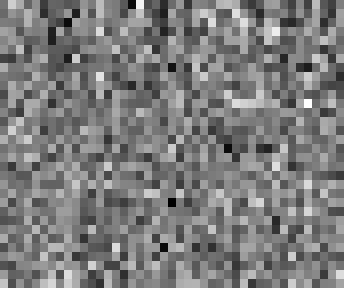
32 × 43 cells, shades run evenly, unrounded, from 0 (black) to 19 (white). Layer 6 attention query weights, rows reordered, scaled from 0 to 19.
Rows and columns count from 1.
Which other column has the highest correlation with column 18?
40
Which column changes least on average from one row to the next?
24
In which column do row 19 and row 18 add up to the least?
37
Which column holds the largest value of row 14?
3
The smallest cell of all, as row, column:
23, 22
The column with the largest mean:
39
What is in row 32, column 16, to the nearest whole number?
6
